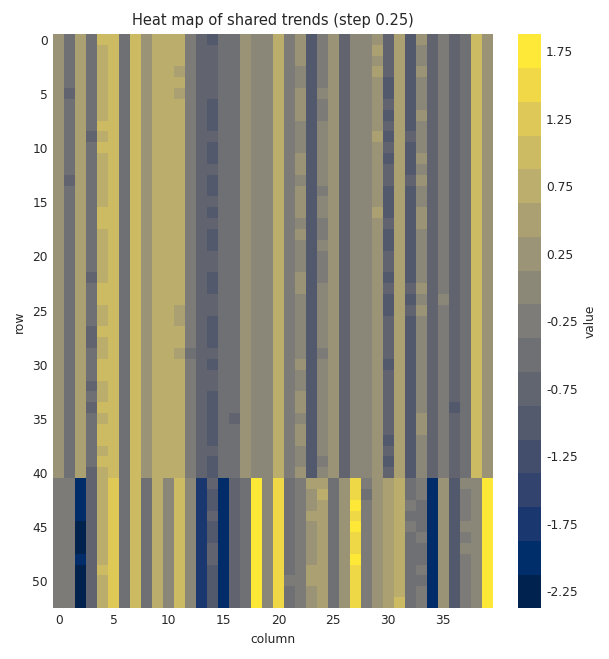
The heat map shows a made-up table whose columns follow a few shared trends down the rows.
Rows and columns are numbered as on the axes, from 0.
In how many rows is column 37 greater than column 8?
12
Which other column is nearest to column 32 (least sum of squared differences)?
14
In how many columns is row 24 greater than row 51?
19
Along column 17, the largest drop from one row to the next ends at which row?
41
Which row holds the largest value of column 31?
52
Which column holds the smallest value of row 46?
2
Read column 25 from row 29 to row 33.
0.25 0.25 0.25 0.25 0.25
